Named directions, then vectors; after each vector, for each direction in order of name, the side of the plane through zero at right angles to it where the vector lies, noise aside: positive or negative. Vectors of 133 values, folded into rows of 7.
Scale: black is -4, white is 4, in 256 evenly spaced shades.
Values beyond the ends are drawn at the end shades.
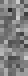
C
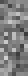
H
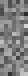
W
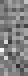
positive, positive, negative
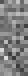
positive, positive, negative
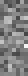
negative, positive, positive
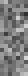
positive, negative, positive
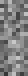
negative, negative, negative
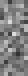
positive, positive, positive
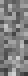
negative, negative, negative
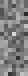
positive, positive, positive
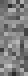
negative, positive, positive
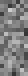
negative, positive, positive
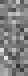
positive, positive, negative
